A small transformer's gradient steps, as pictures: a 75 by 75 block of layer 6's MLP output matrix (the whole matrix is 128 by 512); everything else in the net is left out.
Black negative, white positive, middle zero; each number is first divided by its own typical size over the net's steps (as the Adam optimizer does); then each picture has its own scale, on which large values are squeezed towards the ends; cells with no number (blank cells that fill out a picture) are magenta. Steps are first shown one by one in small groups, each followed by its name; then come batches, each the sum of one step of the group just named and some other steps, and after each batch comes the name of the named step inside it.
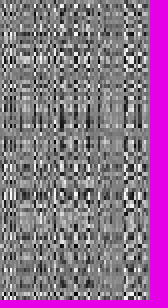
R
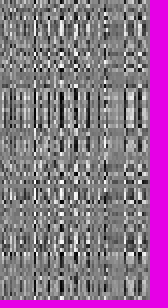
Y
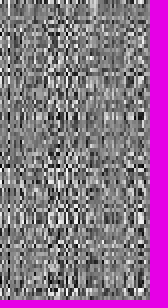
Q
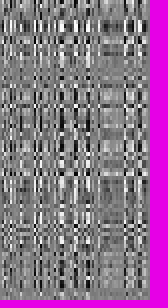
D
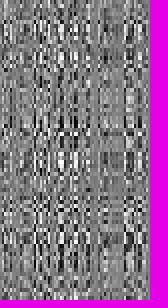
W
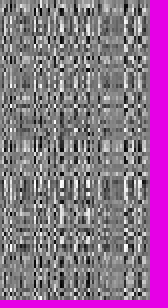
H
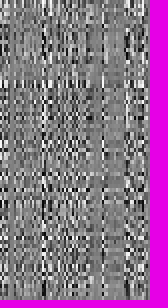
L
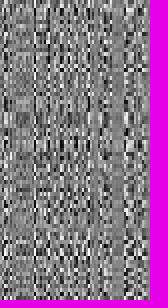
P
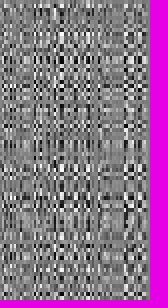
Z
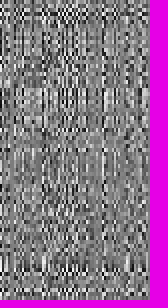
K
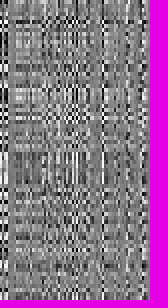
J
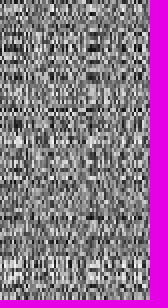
K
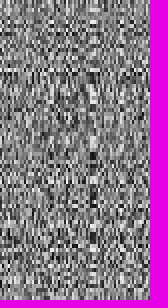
Q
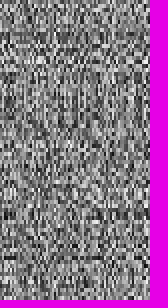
R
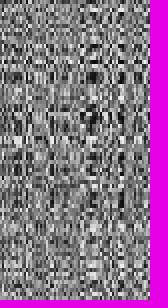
J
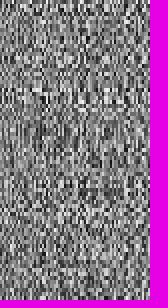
H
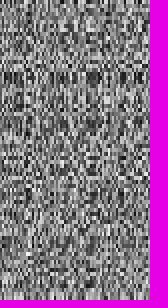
D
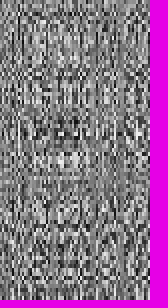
W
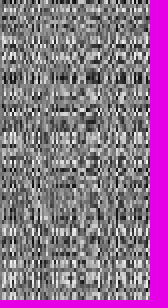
D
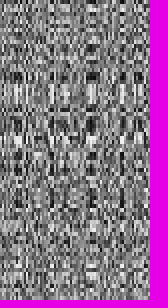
W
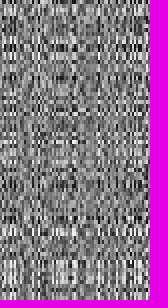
L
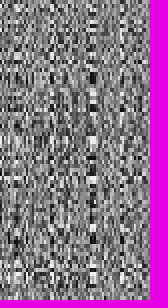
H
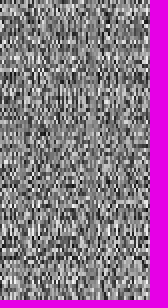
P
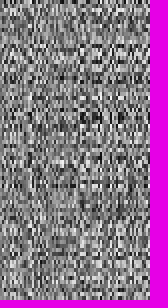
D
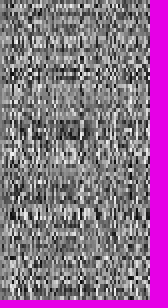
H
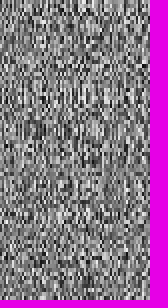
H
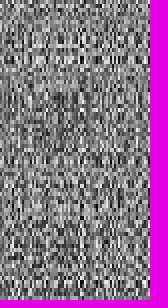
H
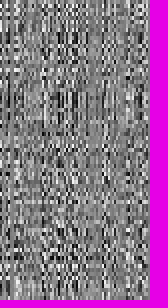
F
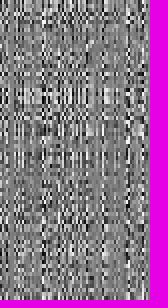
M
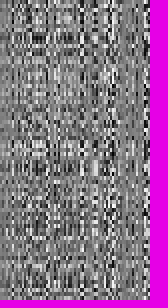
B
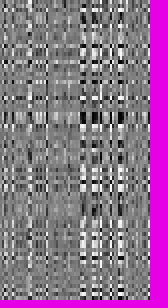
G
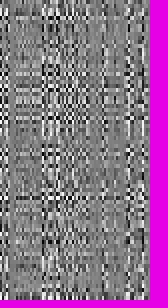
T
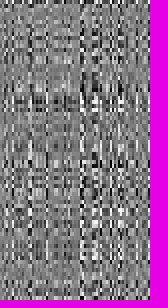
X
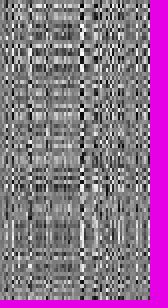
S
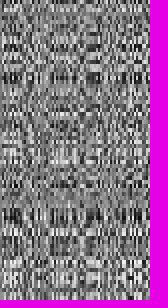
X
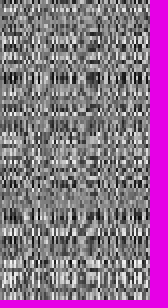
X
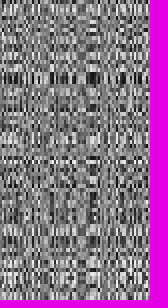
X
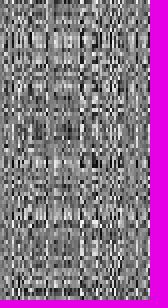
X
